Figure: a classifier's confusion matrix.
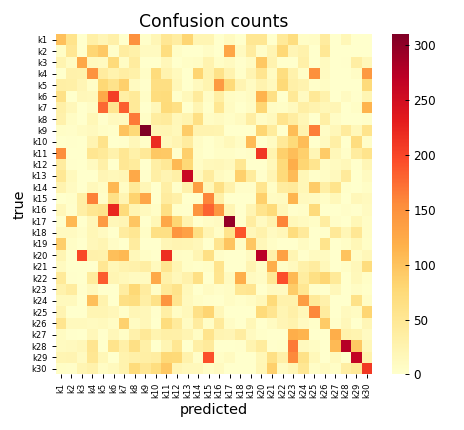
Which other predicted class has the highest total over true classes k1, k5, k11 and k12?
k23
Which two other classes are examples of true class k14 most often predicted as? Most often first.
k6, k25
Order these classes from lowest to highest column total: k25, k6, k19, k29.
k19, k29, k25, k6
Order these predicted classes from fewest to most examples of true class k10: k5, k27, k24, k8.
k8, k27, k5, k24
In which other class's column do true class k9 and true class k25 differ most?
k7
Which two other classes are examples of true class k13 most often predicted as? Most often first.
k8, k23
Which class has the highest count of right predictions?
k9
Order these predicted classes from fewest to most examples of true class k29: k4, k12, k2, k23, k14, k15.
k14, k2, k4, k12, k23, k15
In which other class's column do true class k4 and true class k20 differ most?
k11
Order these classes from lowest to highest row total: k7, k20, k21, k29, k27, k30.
k21, k27, k30, k7, k29, k20
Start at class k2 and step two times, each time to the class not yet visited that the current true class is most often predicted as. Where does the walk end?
k22
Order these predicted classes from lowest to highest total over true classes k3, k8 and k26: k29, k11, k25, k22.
k25, k29, k22, k11
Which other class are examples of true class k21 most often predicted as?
k30
